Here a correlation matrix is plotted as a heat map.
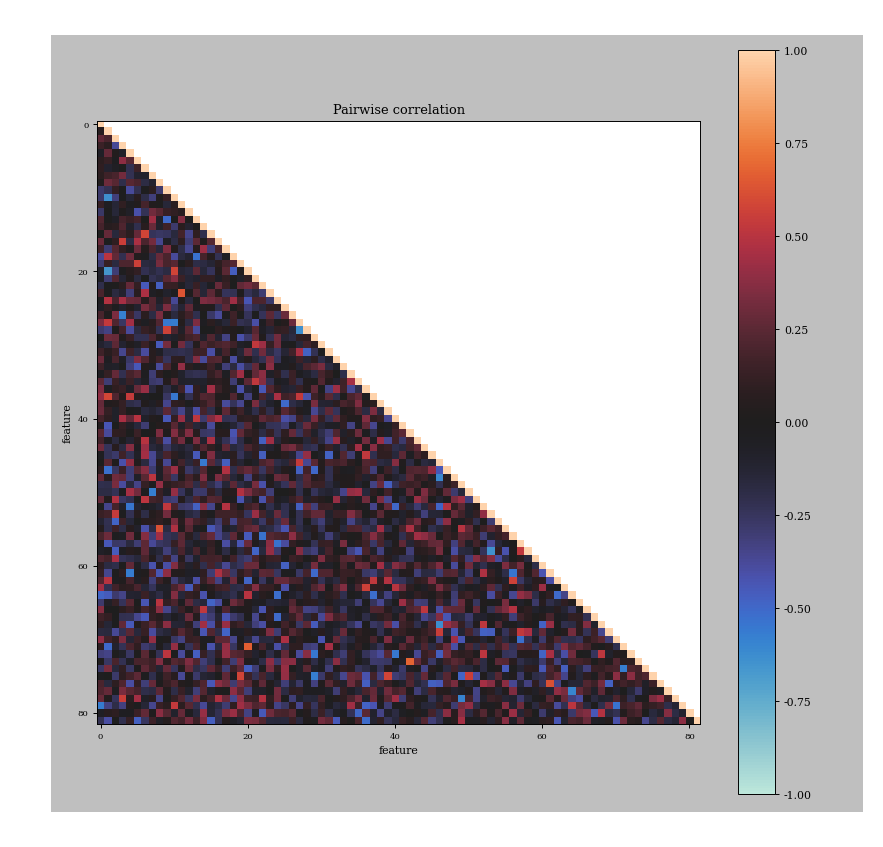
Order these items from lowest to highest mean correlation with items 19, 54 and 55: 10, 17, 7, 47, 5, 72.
7, 72, 17, 5, 47, 10
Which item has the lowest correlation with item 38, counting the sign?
25
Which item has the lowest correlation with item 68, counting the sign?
46
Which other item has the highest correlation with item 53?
2
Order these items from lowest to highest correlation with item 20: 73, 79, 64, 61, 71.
73, 61, 79, 64, 71
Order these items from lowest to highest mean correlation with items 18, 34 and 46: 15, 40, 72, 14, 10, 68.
68, 14, 10, 72, 40, 15
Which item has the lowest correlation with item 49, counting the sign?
78
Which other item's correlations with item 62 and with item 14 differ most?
81
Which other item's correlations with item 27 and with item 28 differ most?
9
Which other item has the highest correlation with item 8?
55
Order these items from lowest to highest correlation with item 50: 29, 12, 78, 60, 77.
29, 12, 77, 78, 60
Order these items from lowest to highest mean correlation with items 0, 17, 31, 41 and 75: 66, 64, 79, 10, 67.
79, 64, 10, 67, 66
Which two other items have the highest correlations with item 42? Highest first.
73, 55
